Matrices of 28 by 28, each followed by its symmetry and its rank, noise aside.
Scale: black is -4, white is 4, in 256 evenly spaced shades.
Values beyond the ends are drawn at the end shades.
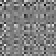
antisymmetric, rank two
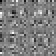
no symmetry, rank three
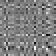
antisymmetric, rank two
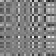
no symmetry, rank one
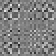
symmetric, rank two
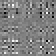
antisymmetric, rank two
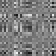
no symmetry, rank two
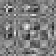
symmetric, rank three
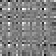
symmetric, rank two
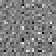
no symmetry, rank three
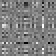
antisymmetric, rank two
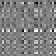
no symmetry, rank one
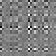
no symmetry, rank one
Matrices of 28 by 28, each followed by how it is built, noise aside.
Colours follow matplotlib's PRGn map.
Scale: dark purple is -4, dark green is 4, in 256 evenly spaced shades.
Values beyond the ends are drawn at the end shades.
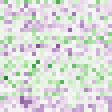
blocks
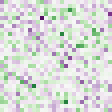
Toeplitz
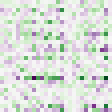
low rank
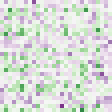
blocks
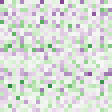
repeating columns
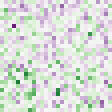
blocks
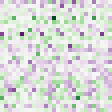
repeating columns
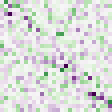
banded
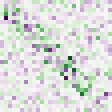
banded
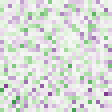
repeating columns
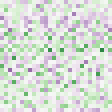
repeating columns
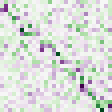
banded
